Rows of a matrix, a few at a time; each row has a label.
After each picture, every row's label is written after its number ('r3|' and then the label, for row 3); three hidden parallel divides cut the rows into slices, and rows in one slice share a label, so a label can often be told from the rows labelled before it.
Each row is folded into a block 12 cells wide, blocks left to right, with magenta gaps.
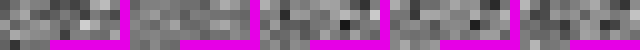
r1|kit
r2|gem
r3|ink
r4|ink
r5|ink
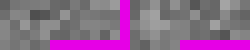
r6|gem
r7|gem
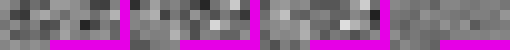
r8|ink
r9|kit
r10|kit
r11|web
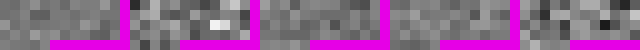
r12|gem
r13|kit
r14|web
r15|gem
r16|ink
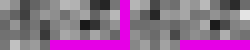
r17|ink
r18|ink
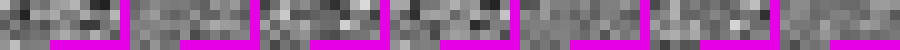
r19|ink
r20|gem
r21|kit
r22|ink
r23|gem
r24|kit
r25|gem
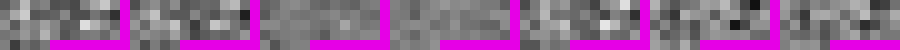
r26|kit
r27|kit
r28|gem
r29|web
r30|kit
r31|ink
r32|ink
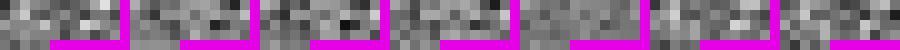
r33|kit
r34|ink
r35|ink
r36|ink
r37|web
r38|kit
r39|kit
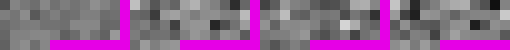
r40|gem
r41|ink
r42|kit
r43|ink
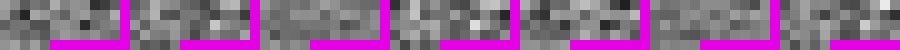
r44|ink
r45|kit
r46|web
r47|kit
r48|ink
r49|web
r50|kit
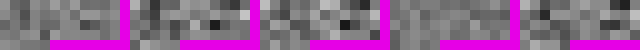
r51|web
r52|ink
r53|ink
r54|gem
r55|ink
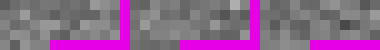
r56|gem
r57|gem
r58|web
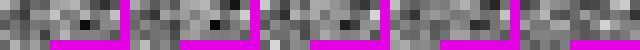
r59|ink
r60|ink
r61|ink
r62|ink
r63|kit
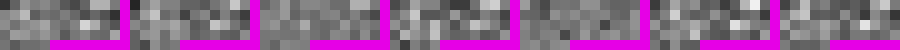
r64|kit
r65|kit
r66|gem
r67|kit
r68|web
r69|kit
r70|kit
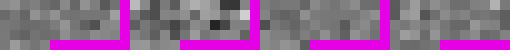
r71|web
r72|ink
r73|web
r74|gem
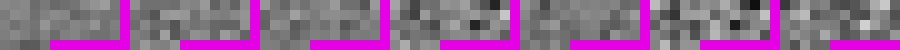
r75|gem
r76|web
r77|web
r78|ink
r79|web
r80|ink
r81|kit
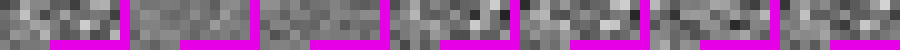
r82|kit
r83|gem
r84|web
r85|kit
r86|kit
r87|ink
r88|kit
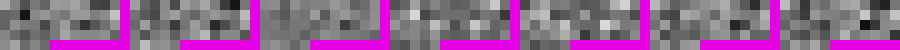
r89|ink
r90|ink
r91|web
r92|kit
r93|kit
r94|ink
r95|ink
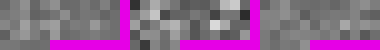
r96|gem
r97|kit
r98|gem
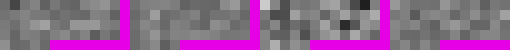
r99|gem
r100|gem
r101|ink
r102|web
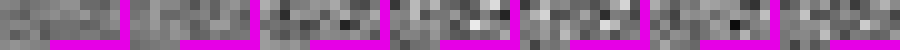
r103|web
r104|gem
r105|ink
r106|kit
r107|kit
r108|ink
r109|kit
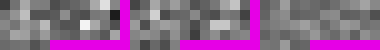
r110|kit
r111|kit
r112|gem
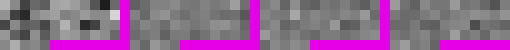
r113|ink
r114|gem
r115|web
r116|web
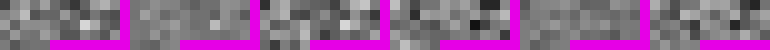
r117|kit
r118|gem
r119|kit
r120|ink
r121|gem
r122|ink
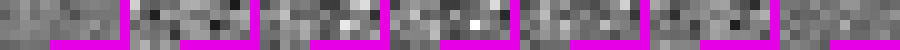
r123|gem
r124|ink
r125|kit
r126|kit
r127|kit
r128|ink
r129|web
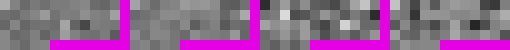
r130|web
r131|web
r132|kit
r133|ink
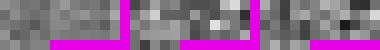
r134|web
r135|kit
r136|ink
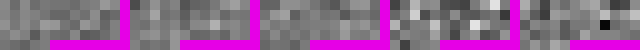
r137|gem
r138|gem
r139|gem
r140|kit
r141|ink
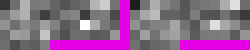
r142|kit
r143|kit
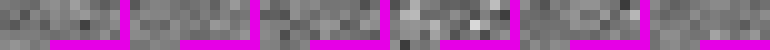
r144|web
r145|gem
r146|web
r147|kit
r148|web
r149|web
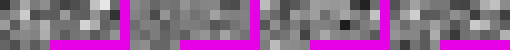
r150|kit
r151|web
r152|ink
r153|kit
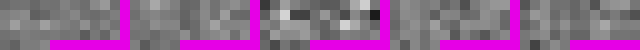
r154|gem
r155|gem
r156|kit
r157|gem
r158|gem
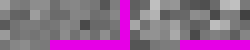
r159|web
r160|kit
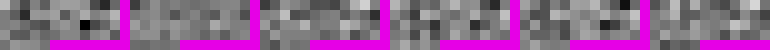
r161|ink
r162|gem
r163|kit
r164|ink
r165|ink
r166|kit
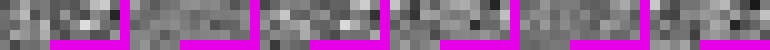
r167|kit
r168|web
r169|kit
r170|ink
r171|gem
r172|ink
